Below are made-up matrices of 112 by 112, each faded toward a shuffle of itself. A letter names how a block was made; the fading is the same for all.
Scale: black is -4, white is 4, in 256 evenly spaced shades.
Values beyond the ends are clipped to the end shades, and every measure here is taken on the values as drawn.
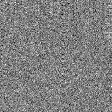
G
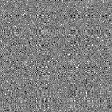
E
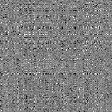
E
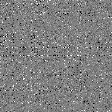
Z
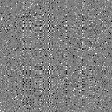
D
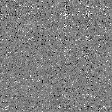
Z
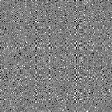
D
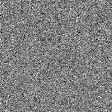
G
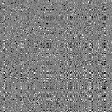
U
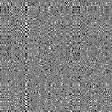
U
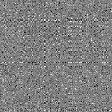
E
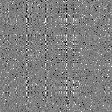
U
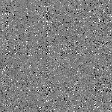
Z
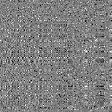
E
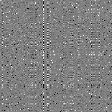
U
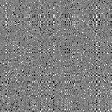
D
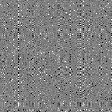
U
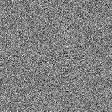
G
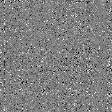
Z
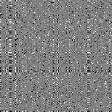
U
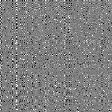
U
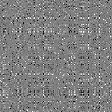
U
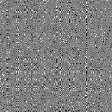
U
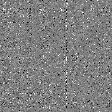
Z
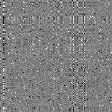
U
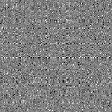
E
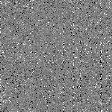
Z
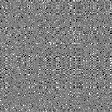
D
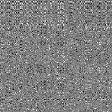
E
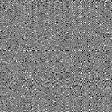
E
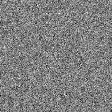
G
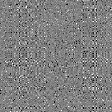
U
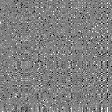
U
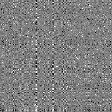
D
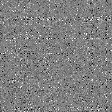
Z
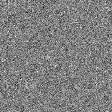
G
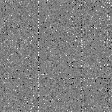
Z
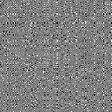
U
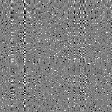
U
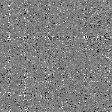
Z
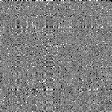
E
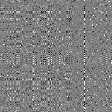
U
